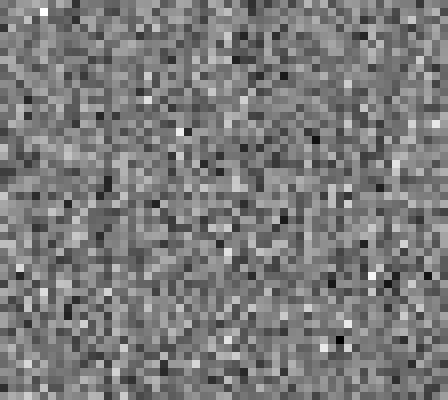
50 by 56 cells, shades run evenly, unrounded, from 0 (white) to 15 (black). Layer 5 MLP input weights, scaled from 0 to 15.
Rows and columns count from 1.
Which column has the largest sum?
14
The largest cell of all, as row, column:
43, 43
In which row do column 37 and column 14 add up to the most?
24
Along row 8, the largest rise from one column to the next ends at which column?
30
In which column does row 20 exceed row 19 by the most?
22
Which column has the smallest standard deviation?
17
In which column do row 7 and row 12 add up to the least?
27
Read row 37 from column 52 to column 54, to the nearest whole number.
7 7 10
